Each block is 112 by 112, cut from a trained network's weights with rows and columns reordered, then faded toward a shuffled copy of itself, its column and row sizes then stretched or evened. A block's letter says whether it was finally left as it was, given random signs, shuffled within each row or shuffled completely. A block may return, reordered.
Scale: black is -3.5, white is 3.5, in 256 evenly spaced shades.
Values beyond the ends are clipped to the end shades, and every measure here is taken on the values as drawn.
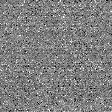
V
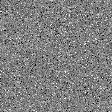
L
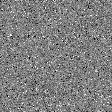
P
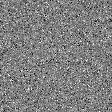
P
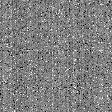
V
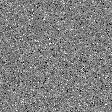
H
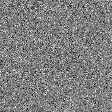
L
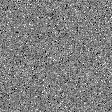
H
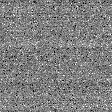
P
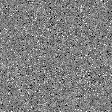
L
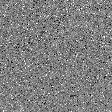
P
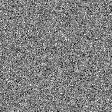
P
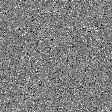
P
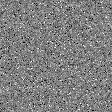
H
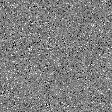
L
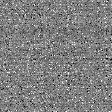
V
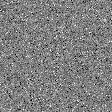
H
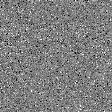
L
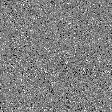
L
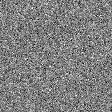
H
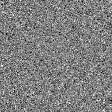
V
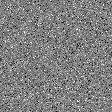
H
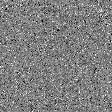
P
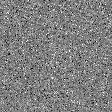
H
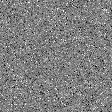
H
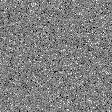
H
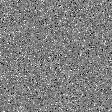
H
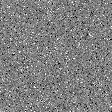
H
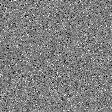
P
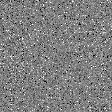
L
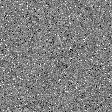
H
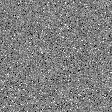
H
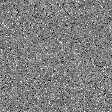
P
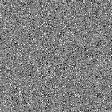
V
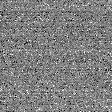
P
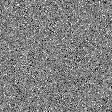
H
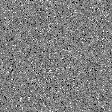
L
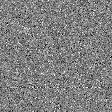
P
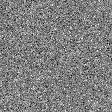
H
